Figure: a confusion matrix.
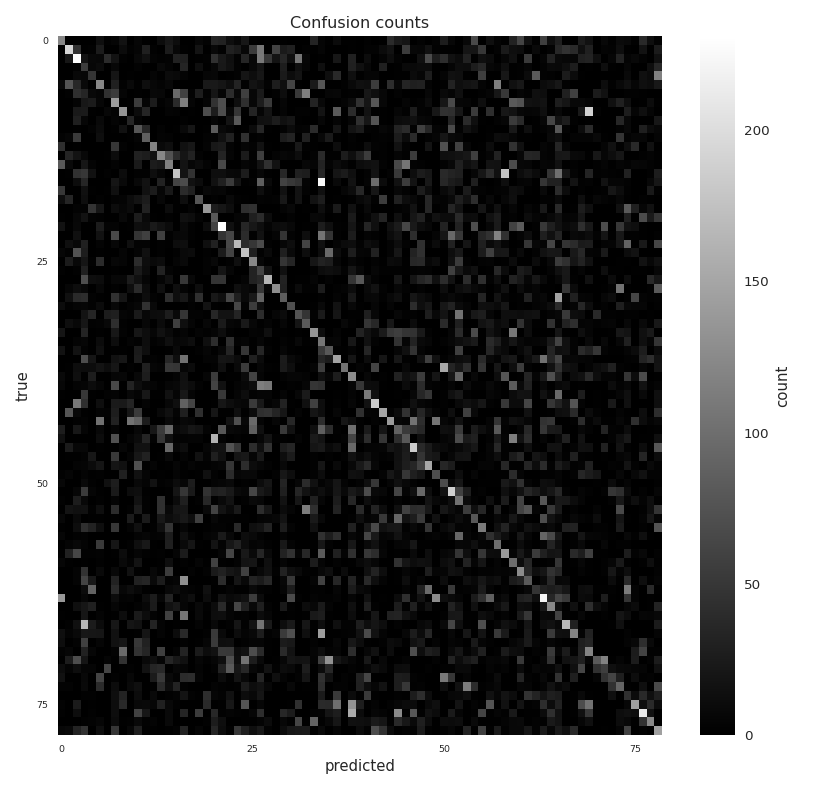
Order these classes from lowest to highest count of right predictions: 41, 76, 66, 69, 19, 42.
69, 19, 42, 66, 41, 76
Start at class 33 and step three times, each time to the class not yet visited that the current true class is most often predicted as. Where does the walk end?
76
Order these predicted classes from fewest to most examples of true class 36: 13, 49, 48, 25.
13, 49, 25, 48
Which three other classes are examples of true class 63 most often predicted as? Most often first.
0, 49, 56
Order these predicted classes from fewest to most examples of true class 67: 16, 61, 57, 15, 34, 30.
15, 61, 16, 57, 30, 34
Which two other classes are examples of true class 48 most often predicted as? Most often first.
10, 47
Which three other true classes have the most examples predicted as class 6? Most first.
71, 2, 31
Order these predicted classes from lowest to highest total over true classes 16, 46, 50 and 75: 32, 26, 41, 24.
32, 24, 26, 41
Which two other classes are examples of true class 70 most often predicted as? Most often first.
35, 71
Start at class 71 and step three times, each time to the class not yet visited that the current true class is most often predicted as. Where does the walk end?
5
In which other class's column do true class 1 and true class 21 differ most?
26
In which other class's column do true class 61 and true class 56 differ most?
16
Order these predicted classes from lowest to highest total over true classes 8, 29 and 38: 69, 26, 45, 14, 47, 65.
45, 14, 47, 26, 65, 69
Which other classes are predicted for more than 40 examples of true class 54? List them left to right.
18, 42, 44, 47, 63
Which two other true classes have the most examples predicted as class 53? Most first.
73, 42
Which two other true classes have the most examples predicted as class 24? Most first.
70, 75
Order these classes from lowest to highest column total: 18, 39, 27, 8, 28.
28, 18, 8, 39, 27
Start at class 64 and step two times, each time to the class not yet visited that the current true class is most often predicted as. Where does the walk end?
74
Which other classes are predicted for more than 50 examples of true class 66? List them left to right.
3, 26, 51, 55
